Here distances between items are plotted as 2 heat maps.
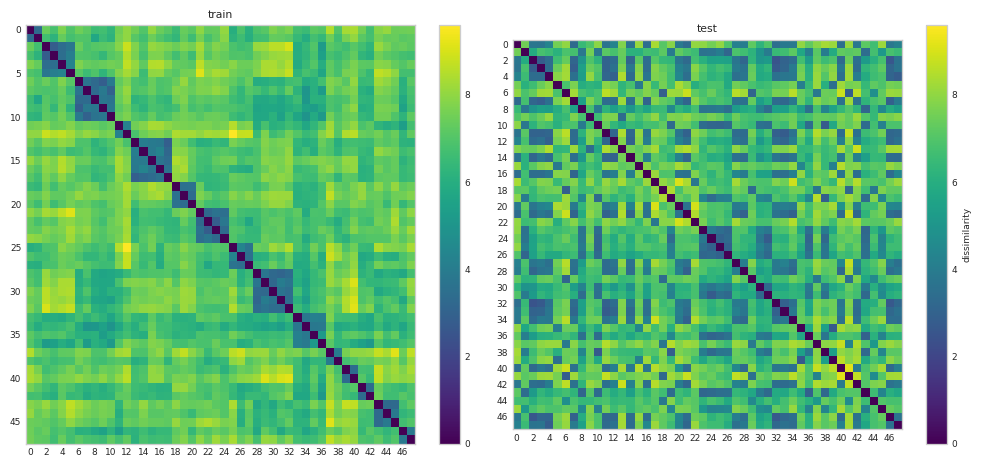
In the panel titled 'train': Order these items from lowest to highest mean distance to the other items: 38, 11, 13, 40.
13, 38, 11, 40
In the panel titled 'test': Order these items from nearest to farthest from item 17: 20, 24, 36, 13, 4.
24, 36, 4, 13, 20
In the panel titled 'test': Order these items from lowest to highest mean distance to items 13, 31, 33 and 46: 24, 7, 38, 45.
7, 24, 38, 45
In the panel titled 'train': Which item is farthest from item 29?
40
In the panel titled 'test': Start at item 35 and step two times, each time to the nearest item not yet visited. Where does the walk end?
5
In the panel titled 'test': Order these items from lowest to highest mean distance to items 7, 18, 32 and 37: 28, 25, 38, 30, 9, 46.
46, 28, 30, 25, 9, 38
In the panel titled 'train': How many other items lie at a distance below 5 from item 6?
4
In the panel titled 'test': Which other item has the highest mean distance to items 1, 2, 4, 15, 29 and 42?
13
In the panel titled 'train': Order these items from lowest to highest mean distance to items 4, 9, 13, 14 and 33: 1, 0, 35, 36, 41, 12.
35, 36, 41, 1, 0, 12
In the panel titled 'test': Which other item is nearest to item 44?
18
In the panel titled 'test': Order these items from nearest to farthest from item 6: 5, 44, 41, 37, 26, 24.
41, 37, 44, 26, 5, 24
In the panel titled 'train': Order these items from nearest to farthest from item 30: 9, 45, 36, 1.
9, 45, 36, 1
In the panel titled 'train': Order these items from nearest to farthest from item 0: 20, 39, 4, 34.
34, 20, 4, 39
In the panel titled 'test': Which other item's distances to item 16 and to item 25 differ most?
0
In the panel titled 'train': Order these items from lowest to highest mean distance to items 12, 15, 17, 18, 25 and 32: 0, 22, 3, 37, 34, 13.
13, 34, 22, 0, 3, 37
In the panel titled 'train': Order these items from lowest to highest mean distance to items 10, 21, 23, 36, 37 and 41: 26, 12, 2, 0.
26, 2, 0, 12
